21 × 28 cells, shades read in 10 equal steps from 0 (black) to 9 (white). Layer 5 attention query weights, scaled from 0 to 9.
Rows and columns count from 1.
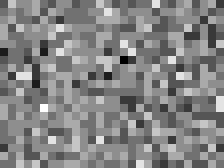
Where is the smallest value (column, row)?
16, 8
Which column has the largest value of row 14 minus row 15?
28
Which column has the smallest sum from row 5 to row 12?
5
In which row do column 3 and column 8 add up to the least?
3
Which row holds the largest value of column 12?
19
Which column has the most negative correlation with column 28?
24
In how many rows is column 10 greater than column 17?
10
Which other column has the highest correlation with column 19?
9
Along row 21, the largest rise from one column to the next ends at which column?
18
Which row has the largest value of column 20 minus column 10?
1
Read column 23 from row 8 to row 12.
4 2 8 3 5
